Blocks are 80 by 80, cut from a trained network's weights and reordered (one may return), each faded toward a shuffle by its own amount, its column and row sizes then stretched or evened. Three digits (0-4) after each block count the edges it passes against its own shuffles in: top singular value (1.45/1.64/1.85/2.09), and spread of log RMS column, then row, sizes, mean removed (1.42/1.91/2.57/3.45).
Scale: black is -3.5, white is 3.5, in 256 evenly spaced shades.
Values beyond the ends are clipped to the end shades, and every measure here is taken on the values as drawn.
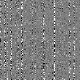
2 4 1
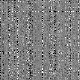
1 4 2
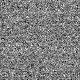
0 0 1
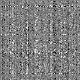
3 2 3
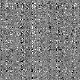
0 3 3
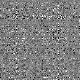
0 2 3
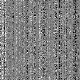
4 4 1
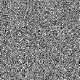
1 2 1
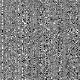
0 3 1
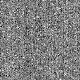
0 0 1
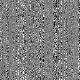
0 4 0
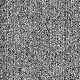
1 0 0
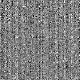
3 2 2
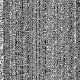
4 3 0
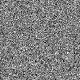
1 0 0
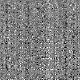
2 2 3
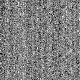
1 1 0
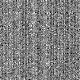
4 0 2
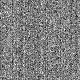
1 0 0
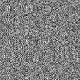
3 1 1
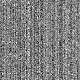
4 2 0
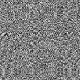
4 0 2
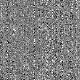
0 3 1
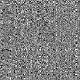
2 2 2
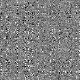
0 3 2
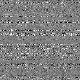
0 1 4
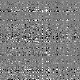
0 3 4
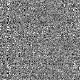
0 2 1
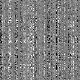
4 4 2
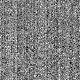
2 0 1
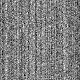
4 1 0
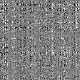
3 3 3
